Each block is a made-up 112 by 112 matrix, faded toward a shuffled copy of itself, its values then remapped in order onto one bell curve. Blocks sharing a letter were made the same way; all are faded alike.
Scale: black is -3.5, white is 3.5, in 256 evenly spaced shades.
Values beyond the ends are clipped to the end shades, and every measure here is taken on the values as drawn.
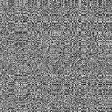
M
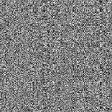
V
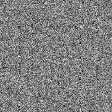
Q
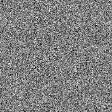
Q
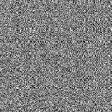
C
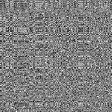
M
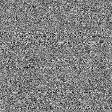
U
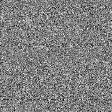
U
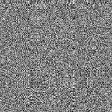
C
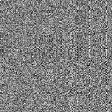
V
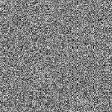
V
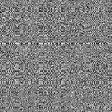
M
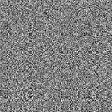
C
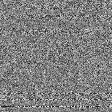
U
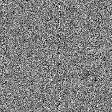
Q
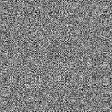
C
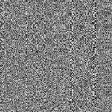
V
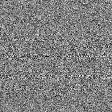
U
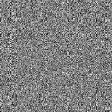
V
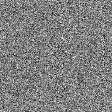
Q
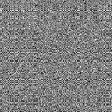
M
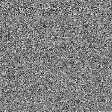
U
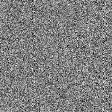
Q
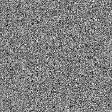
Q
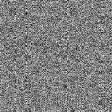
V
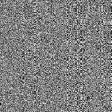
V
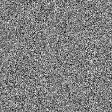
Q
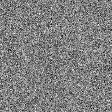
Q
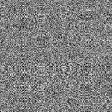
C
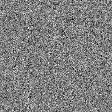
Q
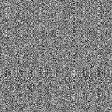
C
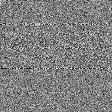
U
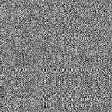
C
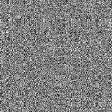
V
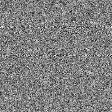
U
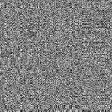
C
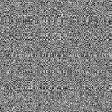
M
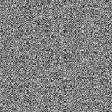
C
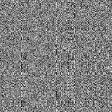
V
